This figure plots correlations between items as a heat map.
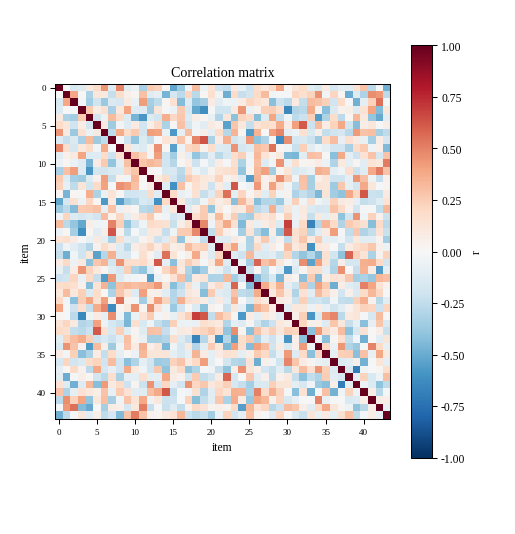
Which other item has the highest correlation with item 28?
8
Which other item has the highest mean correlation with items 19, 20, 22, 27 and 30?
18
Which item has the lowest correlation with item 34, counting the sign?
4
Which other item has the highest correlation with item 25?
7
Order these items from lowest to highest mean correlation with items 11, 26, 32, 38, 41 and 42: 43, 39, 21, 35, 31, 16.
39, 16, 31, 43, 21, 35
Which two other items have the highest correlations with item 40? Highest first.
14, 26
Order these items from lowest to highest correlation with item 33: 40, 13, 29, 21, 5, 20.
21, 40, 13, 5, 29, 20
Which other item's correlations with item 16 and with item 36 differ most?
13
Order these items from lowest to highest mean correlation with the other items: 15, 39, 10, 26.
15, 39, 10, 26
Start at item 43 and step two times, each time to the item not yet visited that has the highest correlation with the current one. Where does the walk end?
29
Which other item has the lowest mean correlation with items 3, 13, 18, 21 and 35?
33
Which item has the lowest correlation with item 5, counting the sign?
22
